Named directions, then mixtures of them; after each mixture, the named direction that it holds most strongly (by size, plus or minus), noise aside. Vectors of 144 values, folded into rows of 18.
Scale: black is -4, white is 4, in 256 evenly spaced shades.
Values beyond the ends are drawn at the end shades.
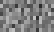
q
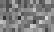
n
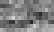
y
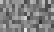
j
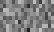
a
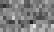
y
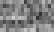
y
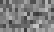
j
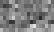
y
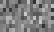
q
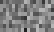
j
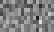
q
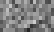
n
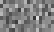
q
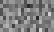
q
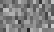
a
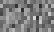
q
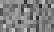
q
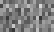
q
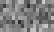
a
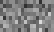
n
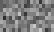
n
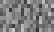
q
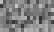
q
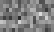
n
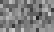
q
